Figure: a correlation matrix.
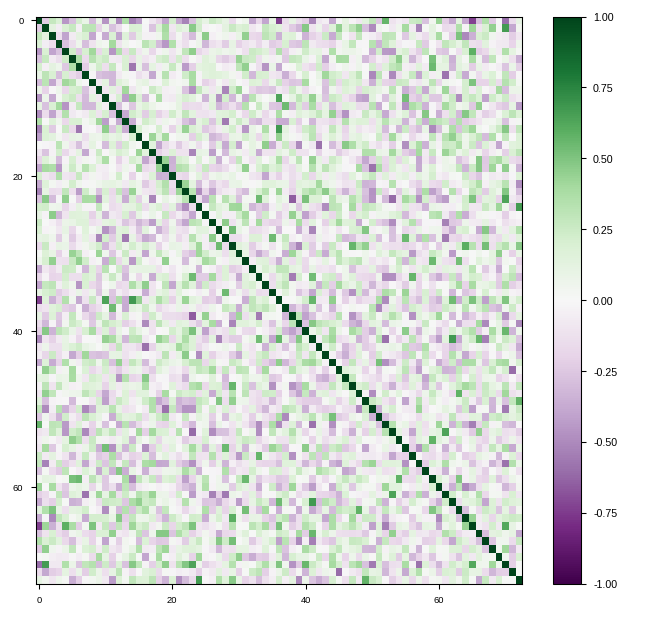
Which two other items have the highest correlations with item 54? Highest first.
59, 5
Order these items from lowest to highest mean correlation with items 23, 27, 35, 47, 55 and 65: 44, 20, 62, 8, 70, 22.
62, 20, 22, 44, 8, 70
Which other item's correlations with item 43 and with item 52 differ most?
41
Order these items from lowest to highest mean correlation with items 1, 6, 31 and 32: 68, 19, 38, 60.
38, 60, 68, 19
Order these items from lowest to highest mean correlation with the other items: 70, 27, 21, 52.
52, 27, 21, 70
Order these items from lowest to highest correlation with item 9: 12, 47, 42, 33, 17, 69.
33, 12, 42, 47, 17, 69
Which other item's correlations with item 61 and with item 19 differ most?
7
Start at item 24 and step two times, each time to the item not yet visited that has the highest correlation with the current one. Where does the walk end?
49
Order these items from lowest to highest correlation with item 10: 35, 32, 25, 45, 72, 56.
25, 56, 72, 35, 45, 32
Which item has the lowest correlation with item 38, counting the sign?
23
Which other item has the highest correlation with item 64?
29
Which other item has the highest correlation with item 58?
12
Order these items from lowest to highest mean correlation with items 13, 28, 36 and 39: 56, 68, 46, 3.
3, 46, 56, 68
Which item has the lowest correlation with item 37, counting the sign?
51
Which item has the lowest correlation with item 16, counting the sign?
42
